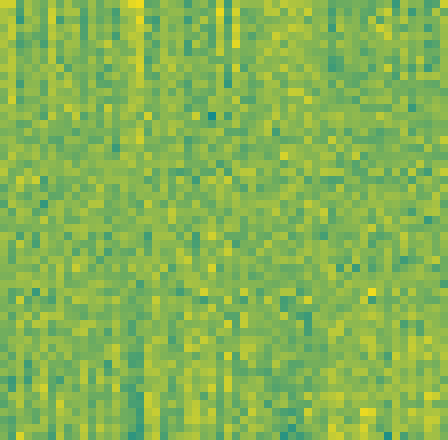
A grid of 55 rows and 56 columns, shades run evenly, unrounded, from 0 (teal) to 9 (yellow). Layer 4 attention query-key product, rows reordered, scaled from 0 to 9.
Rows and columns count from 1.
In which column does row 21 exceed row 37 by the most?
23
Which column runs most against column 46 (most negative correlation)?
37
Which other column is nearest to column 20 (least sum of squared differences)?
46
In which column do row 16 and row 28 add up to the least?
54
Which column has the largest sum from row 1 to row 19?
18
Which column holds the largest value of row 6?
30
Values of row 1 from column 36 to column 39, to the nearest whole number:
7 6 6 6
